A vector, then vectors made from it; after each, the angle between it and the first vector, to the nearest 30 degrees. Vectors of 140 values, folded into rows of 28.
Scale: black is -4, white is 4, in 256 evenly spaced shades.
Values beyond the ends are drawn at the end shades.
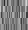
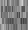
60 degrees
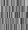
30 degrees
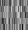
90 degrees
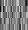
150 degrees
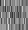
120 degrees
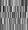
150 degrees
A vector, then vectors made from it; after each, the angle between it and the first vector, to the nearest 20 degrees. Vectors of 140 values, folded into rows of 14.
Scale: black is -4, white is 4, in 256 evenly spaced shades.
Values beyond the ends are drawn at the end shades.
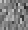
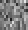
100 degrees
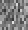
140 degrees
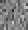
140 degrees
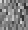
20 degrees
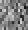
20 degrees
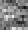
60 degrees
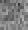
140 degrees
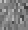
20 degrees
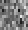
140 degrees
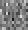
120 degrees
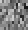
20 degrees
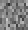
60 degrees
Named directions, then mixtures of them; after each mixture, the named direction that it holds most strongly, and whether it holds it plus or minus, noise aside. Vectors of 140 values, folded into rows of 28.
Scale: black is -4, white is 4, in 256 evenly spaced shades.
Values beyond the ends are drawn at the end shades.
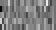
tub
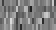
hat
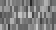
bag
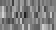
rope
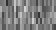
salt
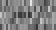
bag, minus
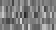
rope, plus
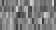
hat, plus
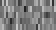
hat, minus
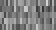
tub, plus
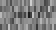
bag, minus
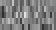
rope, minus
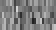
salt, minus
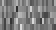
hat, minus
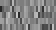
rope, minus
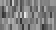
rope, minus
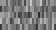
bag, minus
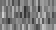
rope, plus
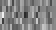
rope, plus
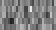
hat, minus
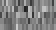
hat, minus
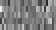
tub, minus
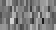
bag, plus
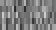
salt, minus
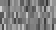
tub, minus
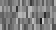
hat, minus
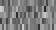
tub, minus
